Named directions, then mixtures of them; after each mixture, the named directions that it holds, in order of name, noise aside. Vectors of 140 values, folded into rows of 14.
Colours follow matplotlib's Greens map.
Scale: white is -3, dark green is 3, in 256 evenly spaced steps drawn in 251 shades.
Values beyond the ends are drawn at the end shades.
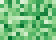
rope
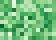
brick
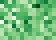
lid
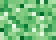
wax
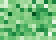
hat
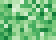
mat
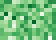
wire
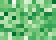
brick, hat, wire.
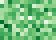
brick, lid, rope.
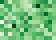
brick, lid.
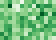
mat, rope.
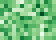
lid, mat, wax.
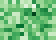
brick, hat, rope.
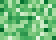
rope, wax.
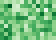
mat.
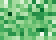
hat, mat.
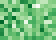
lid.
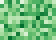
rope.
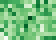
lid, mat, wax.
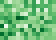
mat, rope, wax.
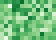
mat.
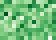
wire.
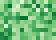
mat.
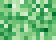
mat.
